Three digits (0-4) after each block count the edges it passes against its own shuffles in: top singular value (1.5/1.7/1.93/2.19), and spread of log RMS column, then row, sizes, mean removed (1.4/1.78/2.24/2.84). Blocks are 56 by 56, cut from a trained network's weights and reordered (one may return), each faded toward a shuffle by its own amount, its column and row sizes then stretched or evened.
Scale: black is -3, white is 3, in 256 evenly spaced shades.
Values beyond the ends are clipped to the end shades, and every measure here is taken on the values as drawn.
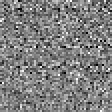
2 1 2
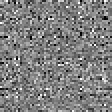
2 2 3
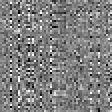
4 4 1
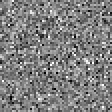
1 1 1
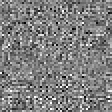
3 1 3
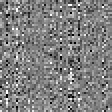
1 4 0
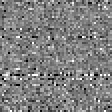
2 0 3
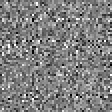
2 2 2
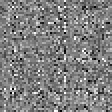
1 3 2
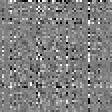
3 4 3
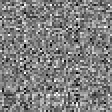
3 1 1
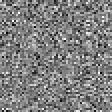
3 1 2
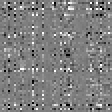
2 4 4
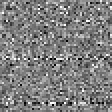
2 1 3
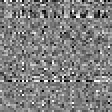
4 1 4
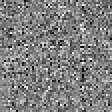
1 2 2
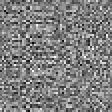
4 1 2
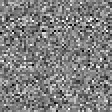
2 0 2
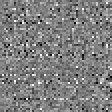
0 2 3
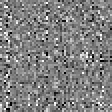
0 4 2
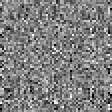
3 2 1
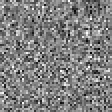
3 1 1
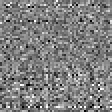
2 0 3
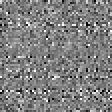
3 2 4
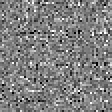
1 2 2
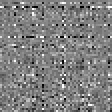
2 3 4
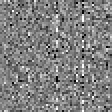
2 3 0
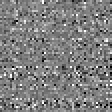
0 3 4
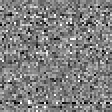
1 1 3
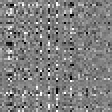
4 4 3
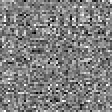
2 0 3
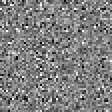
1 2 2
